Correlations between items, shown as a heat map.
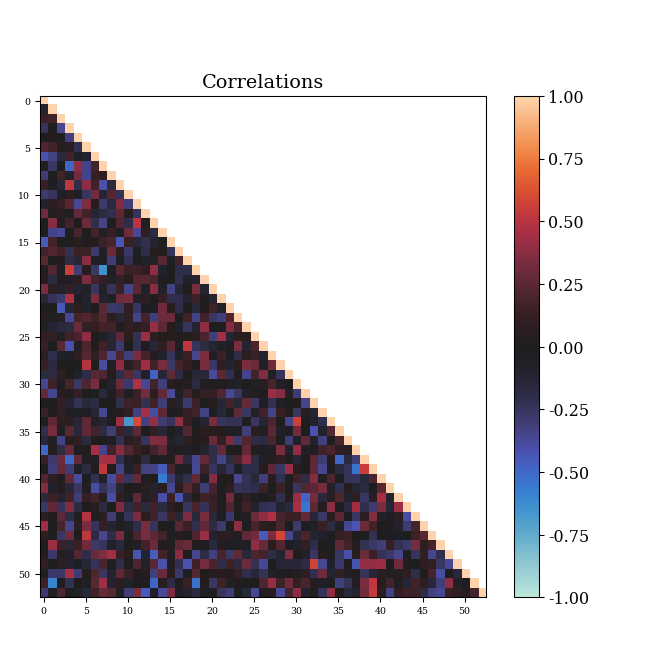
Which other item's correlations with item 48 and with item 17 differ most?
8
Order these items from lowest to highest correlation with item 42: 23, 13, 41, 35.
41, 23, 13, 35
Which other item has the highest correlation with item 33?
12
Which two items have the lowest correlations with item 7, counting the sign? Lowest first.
18, 3
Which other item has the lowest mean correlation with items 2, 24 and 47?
50
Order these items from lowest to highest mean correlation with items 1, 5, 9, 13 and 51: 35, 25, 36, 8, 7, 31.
7, 8, 36, 31, 35, 25
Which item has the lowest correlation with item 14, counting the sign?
40
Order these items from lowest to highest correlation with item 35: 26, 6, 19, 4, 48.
48, 4, 26, 19, 6
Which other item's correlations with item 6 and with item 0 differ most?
37
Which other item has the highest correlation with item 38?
39
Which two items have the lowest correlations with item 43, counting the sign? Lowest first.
31, 44
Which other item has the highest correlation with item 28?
46
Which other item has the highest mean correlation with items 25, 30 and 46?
5
